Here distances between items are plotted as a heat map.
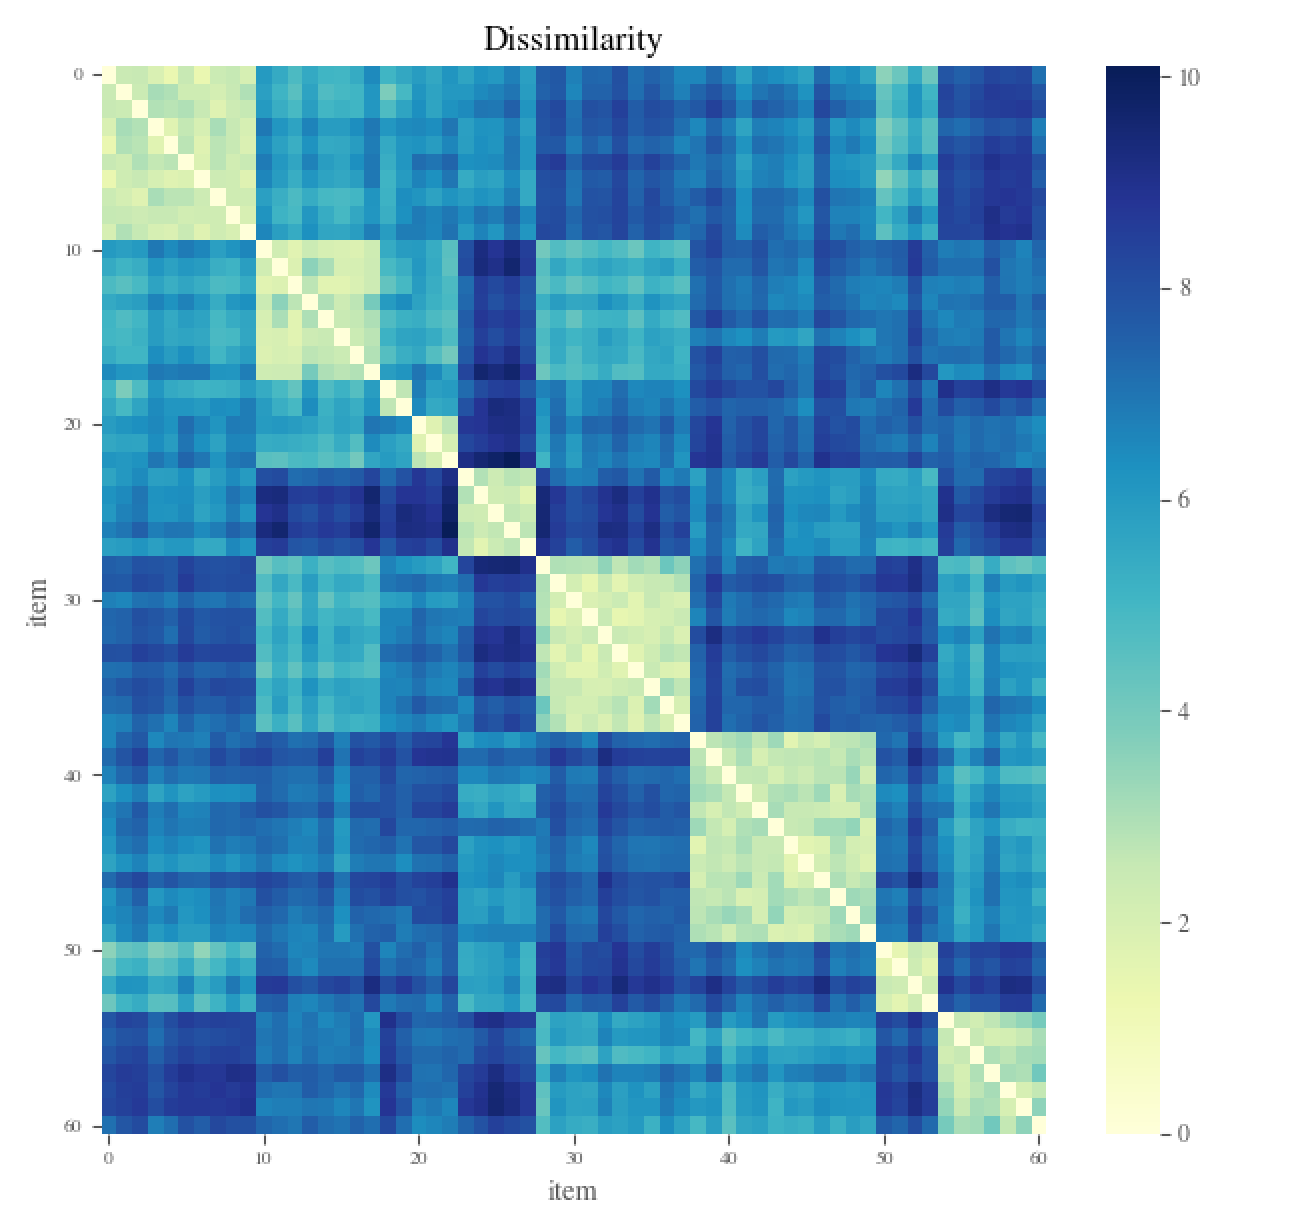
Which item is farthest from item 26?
22
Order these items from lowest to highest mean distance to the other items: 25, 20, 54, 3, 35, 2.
3, 2, 35, 54, 20, 25
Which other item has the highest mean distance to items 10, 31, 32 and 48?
52
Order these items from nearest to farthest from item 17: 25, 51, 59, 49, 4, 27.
59, 4, 49, 51, 27, 25
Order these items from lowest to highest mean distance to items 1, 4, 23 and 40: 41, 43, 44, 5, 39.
5, 41, 44, 43, 39
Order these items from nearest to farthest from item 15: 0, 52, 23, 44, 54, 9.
0, 9, 44, 54, 23, 52
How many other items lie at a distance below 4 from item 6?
10
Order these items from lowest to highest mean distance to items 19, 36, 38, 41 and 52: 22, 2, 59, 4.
4, 2, 59, 22
